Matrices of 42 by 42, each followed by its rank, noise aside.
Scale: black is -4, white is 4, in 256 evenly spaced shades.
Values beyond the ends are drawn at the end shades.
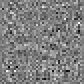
eight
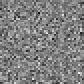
twelve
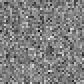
twelve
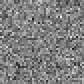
twelve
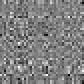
four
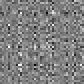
four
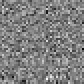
six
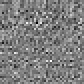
six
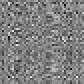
four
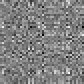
four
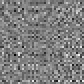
four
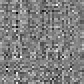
six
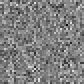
twelve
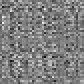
four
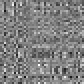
four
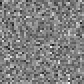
twelve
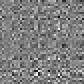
four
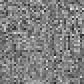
twelve
